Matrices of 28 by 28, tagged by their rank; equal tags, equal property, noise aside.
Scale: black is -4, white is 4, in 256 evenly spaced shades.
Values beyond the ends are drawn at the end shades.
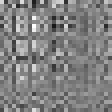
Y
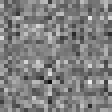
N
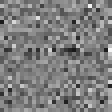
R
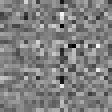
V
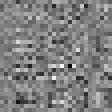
R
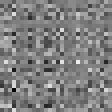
Y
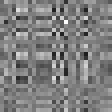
Y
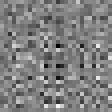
Y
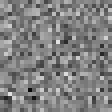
R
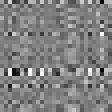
Y
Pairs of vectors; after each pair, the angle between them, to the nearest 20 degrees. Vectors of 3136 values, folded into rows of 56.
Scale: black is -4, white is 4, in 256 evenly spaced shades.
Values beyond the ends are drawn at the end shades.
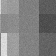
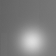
100 degrees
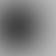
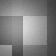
140 degrees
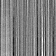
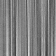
60 degrees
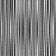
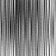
140 degrees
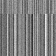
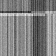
120 degrees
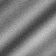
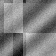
120 degrees
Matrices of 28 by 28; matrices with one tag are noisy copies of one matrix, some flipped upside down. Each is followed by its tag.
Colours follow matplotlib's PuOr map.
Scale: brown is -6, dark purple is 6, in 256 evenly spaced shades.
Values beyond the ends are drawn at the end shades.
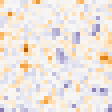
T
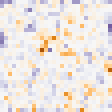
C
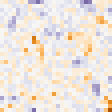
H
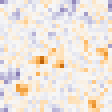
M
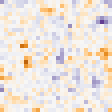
T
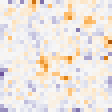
C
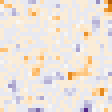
H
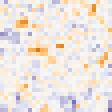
M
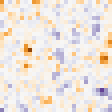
T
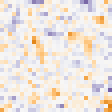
H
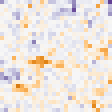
M
